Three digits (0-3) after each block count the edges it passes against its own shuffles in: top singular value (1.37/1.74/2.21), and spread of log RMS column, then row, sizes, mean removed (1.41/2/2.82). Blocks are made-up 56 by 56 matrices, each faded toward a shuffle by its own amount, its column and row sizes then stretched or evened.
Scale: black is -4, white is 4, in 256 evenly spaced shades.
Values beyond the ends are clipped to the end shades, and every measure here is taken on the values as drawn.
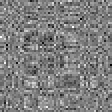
3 0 1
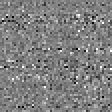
0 1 2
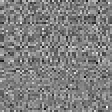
3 1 2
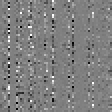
2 3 0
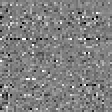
2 1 2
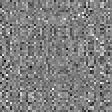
3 2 0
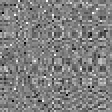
3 1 0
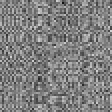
3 2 0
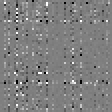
2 3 2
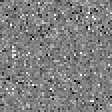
0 0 0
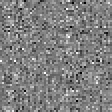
1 1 1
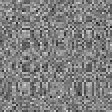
3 0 1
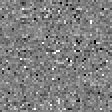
1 0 1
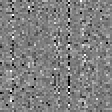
2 2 0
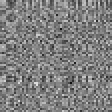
3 0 2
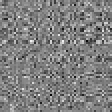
3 1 2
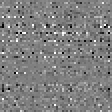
1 1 3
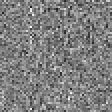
1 1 0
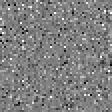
0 0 0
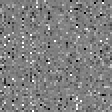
1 2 0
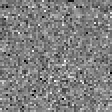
1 0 1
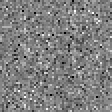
0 0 0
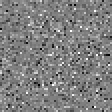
1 0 1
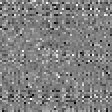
3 0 2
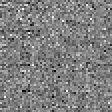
1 1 1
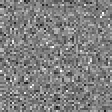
2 0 0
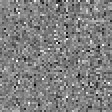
1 2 0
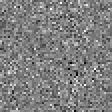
0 1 0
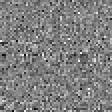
2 0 1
